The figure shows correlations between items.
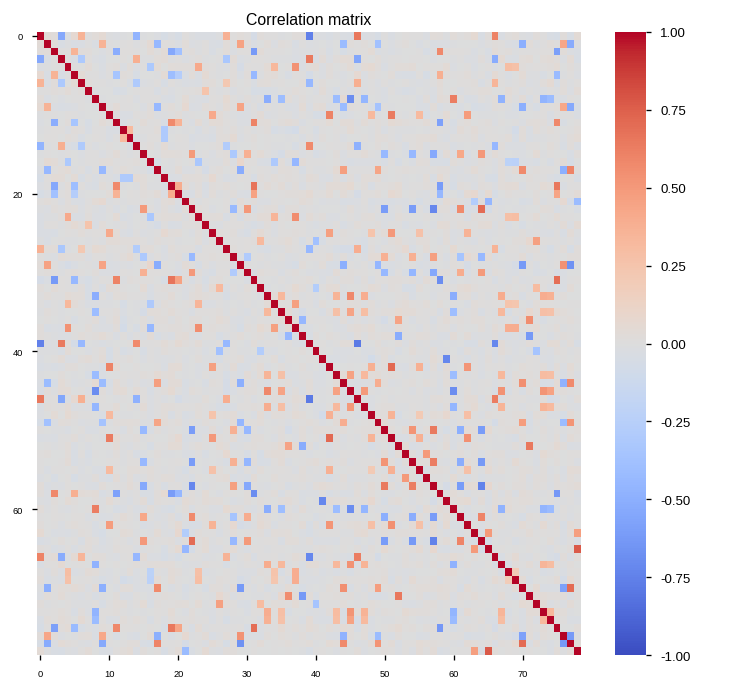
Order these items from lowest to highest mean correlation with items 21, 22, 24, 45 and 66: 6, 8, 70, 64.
8, 70, 6, 64
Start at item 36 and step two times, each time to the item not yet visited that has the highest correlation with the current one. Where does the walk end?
52
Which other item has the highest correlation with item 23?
37
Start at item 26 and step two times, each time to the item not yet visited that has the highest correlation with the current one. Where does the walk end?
32
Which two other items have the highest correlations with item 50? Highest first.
57, 54
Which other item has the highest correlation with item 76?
29
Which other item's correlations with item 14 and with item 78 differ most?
65
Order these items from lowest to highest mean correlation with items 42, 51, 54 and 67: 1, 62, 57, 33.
1, 33, 57, 62
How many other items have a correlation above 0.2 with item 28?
3
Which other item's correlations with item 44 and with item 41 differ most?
59
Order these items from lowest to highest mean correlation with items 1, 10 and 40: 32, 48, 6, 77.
77, 32, 6, 48
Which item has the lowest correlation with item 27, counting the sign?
39
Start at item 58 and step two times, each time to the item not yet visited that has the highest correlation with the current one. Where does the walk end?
5
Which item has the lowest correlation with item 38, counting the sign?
71
